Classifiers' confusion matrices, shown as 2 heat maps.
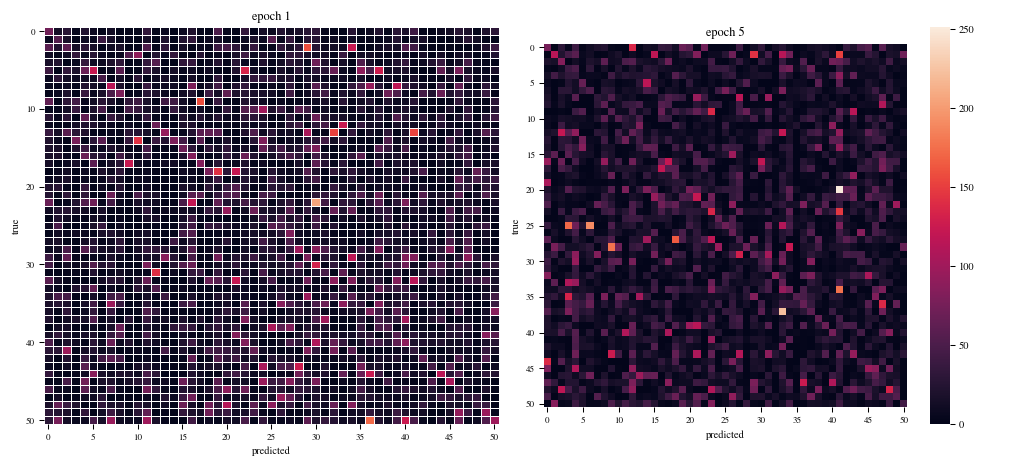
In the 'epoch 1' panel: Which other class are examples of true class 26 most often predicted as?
27
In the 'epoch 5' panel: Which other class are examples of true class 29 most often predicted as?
27
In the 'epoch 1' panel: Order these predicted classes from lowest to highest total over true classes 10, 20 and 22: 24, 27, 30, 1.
1, 27, 24, 30
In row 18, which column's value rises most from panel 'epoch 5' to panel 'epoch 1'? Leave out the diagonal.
19
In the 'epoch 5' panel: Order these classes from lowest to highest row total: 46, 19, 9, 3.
19, 3, 46, 9
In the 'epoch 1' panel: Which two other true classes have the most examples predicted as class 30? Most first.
22, 40
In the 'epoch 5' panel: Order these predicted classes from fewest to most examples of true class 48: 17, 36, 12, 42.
17, 36, 42, 12
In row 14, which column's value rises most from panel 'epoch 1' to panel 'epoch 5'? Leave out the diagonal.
41
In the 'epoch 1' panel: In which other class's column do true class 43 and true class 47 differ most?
28
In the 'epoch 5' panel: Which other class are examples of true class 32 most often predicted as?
45
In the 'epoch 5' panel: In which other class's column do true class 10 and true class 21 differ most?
15
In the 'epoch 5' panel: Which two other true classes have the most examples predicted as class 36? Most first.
47, 22
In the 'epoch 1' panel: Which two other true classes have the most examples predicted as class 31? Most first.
37, 35
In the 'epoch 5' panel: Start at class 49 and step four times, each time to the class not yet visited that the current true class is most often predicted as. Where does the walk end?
12
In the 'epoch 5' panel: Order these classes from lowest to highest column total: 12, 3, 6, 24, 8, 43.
24, 6, 8, 43, 3, 12
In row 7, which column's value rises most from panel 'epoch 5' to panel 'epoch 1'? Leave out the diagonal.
39
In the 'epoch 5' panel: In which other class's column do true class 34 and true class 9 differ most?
41
